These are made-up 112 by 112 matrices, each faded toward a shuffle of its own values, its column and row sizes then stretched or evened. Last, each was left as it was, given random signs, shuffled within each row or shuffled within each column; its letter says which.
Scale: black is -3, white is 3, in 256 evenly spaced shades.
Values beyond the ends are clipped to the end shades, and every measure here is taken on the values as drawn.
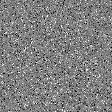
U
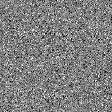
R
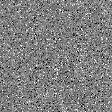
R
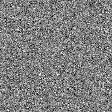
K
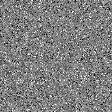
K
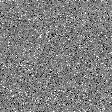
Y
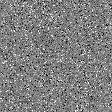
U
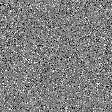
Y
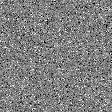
Y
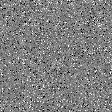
K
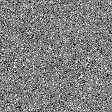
K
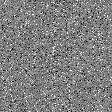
U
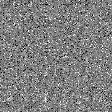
R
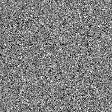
K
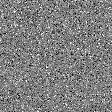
Y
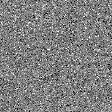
K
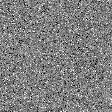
U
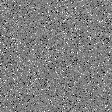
U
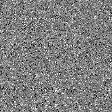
K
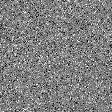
Y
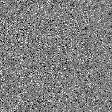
R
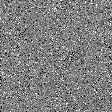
U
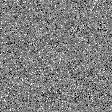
Y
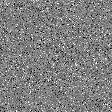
Y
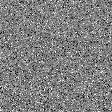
Y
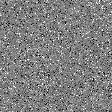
U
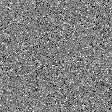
U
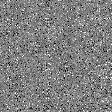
R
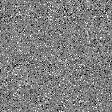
R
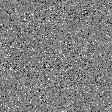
Y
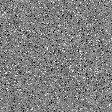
Y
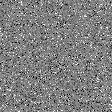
Y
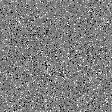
R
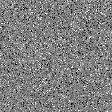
R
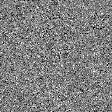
K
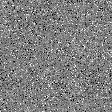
Y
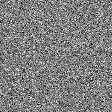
Y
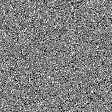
U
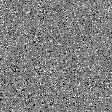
K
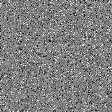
U
